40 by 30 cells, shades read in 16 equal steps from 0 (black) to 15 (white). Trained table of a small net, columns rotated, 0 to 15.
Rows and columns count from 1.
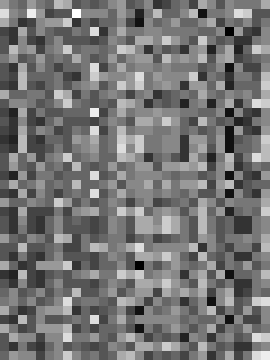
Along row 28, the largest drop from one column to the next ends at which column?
23
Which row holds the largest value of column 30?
40
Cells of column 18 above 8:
6
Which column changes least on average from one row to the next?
10
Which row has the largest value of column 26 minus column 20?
18
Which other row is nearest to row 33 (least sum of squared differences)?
19
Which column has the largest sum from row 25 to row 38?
30
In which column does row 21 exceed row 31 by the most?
26
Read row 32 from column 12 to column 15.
6 8 7 5
